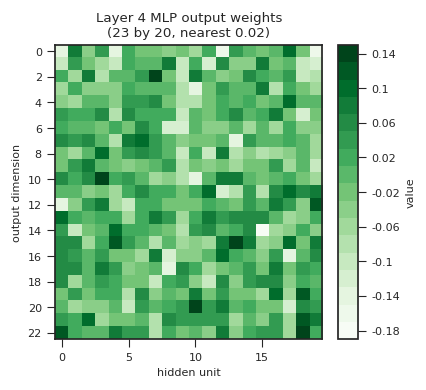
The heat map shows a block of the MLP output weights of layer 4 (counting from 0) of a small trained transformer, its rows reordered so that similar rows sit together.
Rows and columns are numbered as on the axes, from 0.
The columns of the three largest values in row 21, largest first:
18, 2, 19
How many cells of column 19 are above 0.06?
4
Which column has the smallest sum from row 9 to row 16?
9
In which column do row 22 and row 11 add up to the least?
13
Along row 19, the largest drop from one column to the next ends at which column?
17
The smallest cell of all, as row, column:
14, 15
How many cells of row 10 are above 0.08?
1
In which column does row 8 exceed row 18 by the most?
7
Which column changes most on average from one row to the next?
12
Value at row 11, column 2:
-0.04
